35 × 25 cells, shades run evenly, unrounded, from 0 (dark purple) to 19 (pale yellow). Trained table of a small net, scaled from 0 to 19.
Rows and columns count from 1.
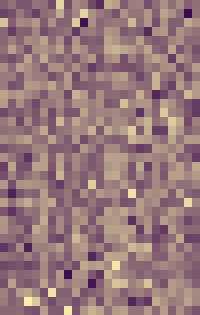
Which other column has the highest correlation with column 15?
14
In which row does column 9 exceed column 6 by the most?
35
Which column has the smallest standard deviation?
23
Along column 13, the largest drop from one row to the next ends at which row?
31
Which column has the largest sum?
15
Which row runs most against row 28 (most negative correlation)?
34
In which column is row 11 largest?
24
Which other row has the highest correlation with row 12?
2
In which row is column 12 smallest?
32
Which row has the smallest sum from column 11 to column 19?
8
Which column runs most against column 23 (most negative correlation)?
3
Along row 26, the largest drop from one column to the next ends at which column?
18
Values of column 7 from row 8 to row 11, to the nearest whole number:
11 6 13 10
